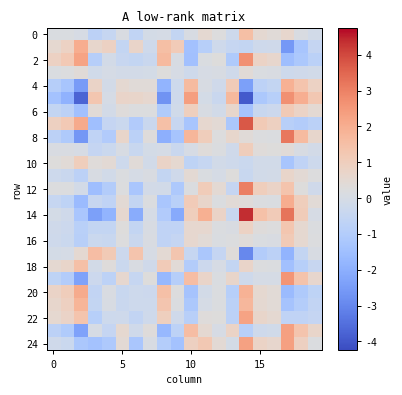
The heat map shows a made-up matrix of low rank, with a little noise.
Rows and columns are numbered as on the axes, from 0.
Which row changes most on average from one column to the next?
5
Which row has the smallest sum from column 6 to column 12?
14
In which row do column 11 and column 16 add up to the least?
17
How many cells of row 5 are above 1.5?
4
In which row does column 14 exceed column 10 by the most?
7
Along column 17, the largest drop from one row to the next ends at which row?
20
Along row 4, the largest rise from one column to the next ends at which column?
3
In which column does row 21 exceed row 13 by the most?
2
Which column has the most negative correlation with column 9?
11
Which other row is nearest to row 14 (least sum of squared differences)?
24
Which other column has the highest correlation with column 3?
6
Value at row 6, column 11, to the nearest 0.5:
0
